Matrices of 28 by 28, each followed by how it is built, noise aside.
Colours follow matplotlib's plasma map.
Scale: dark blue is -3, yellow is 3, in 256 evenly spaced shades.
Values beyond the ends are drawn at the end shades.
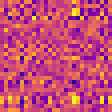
low rank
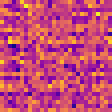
blocks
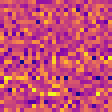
uneven rows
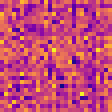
blocks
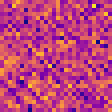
Toeplitz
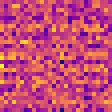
blocks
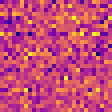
uneven rows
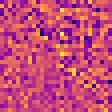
upper triangular
